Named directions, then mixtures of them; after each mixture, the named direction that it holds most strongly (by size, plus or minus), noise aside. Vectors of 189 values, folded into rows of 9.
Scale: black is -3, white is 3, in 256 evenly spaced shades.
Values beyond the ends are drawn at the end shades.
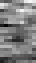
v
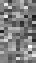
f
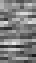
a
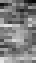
v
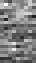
a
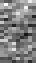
f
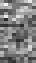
v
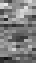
v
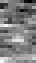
v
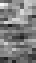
v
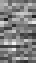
a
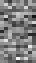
f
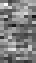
f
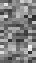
f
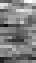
v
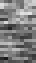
a
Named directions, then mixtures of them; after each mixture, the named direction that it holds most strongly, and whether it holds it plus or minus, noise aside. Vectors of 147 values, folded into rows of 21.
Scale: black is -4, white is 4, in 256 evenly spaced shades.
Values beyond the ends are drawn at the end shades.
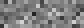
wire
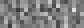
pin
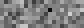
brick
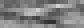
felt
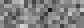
brick, plus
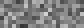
brick, minus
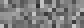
wire, minus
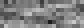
felt, plus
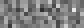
pin, plus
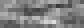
felt, minus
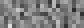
pin, minus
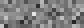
wire, minus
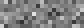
wire, minus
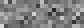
wire, minus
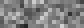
brick, minus
